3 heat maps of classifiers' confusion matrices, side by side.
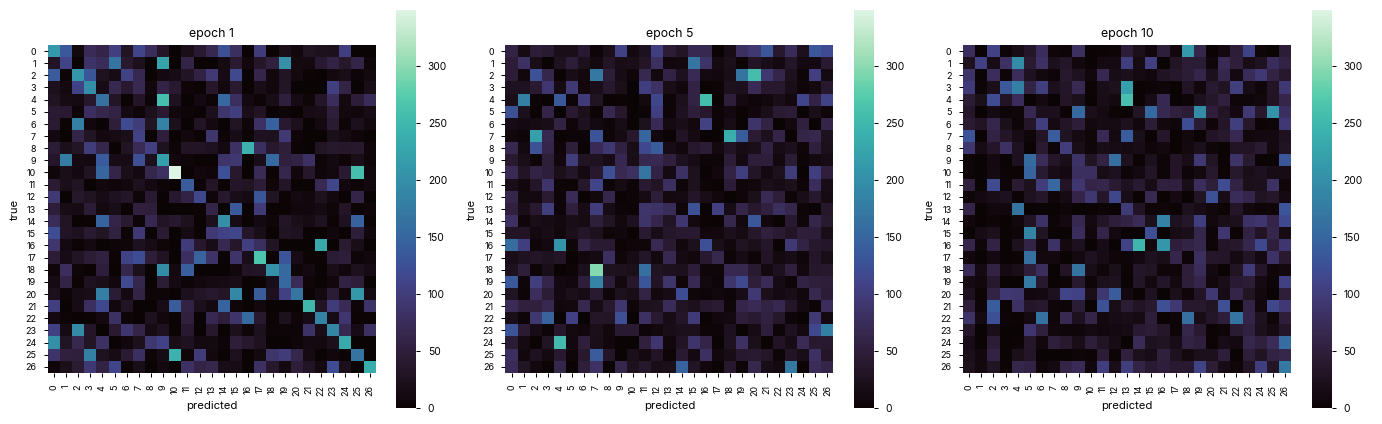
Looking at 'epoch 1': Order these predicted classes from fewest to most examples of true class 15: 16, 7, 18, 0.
18, 16, 7, 0
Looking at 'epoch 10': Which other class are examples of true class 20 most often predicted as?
12
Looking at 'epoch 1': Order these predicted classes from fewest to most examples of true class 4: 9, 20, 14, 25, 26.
20, 25, 26, 14, 9
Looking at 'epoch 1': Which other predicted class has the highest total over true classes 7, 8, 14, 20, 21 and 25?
4
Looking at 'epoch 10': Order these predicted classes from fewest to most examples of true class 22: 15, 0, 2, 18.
15, 0, 2, 18
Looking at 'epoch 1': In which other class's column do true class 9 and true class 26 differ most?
1
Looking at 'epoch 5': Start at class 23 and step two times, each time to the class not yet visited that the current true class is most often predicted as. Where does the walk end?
14
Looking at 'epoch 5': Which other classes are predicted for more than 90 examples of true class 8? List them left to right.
2, 11, 12
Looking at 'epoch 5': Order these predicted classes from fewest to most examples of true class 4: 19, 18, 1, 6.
19, 18, 6, 1
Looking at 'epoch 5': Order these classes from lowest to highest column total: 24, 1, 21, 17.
17, 24, 1, 21
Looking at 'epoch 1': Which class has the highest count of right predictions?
10
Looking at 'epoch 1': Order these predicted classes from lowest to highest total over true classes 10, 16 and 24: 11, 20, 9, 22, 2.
20, 2, 11, 9, 22
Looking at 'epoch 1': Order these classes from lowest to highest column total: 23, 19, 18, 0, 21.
21, 18, 23, 19, 0
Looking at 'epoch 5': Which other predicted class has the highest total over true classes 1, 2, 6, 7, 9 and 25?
20
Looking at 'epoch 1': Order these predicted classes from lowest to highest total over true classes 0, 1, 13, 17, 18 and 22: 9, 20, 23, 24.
20, 23, 24, 9
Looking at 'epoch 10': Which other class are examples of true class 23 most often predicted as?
5
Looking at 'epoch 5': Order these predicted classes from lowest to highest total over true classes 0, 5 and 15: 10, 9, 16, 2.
10, 2, 16, 9
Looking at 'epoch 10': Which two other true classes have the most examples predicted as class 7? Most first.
11, 16
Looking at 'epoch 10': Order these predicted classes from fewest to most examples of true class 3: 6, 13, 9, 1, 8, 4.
1, 8, 9, 6, 4, 13
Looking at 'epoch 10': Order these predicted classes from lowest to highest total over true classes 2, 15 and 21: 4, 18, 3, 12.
3, 12, 18, 4
